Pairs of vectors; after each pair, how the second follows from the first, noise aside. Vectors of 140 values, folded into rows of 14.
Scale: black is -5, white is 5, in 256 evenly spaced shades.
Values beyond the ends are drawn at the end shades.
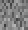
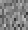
wrapped around.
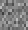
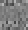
partly zeroed.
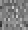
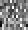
scaled up.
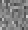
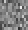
wrapped around.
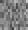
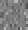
partly zeroed.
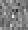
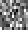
scaled up.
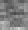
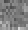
partly zeroed.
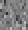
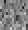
copied.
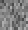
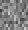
reversed, negated.
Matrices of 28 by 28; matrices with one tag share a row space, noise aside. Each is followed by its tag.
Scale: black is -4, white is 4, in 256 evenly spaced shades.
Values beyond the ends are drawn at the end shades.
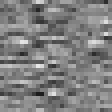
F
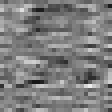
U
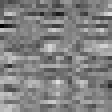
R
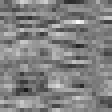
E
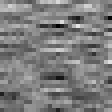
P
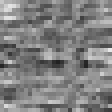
R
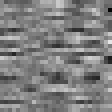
P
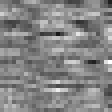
P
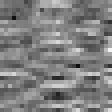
P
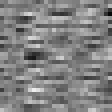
U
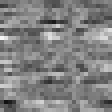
R
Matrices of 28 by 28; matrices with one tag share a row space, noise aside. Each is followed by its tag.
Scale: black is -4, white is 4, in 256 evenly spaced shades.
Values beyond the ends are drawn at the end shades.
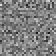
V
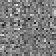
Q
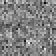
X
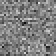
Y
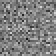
Y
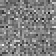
Q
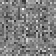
X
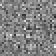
X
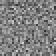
V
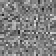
Q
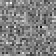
X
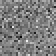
V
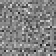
Y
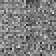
X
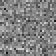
X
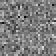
Q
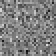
V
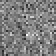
X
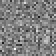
V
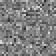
X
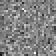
Q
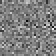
V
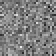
V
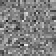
Q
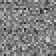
Y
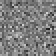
V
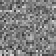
X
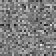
Y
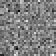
Q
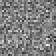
Y
